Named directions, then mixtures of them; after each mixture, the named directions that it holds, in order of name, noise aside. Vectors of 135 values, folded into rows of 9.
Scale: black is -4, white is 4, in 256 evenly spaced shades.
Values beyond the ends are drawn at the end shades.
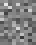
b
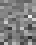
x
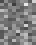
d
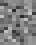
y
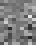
x.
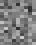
b, y.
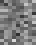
d, y.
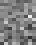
x.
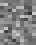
y.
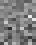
x.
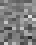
x.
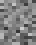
d, x.
